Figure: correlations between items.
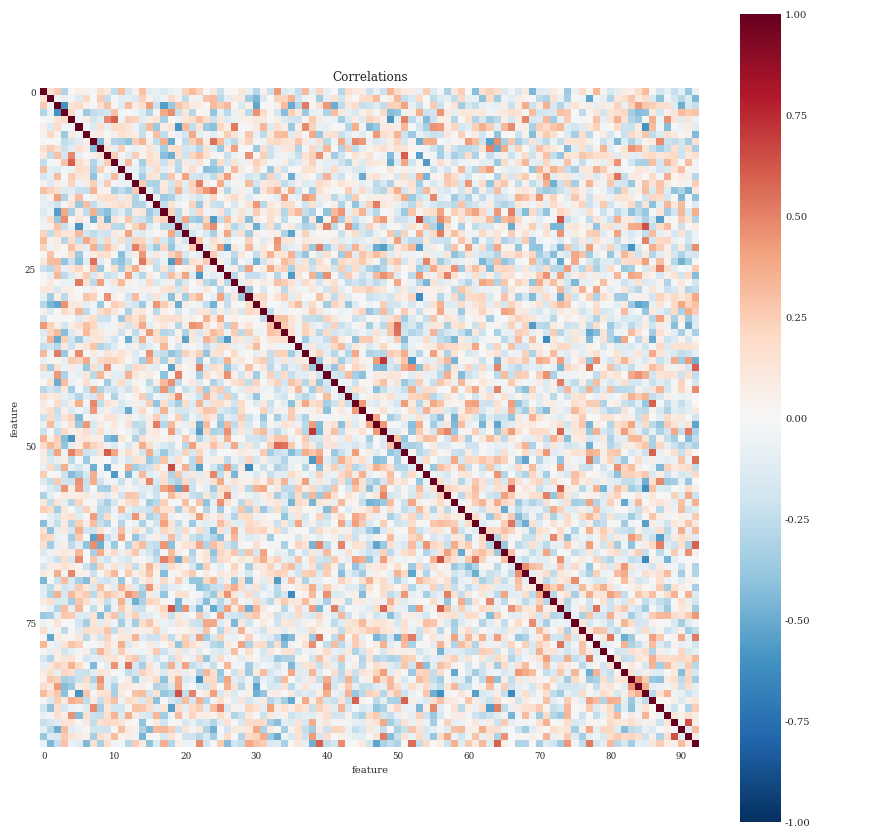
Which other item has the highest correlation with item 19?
85
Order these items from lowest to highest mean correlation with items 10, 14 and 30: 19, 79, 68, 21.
19, 79, 21, 68
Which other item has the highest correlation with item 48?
38
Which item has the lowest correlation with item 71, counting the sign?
35
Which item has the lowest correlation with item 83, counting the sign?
22
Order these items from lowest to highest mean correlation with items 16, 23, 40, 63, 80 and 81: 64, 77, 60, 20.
64, 60, 77, 20
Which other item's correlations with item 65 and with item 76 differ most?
91
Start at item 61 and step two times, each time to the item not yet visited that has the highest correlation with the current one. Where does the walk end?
56
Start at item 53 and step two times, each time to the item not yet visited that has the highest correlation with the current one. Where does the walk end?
73
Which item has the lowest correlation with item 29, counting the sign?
53
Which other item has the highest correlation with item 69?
75
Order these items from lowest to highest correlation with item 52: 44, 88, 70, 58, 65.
70, 88, 44, 65, 58
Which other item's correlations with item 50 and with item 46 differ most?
33
